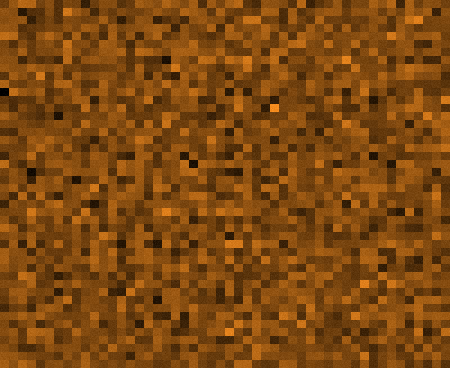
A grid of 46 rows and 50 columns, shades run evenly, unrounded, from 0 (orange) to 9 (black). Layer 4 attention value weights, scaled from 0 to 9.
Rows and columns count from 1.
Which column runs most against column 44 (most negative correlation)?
23
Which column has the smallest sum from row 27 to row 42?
26
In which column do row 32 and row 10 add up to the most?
20
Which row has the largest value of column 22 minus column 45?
21
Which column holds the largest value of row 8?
19
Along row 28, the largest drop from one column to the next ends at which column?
9
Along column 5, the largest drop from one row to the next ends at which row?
42
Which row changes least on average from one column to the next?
11
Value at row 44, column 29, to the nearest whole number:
2
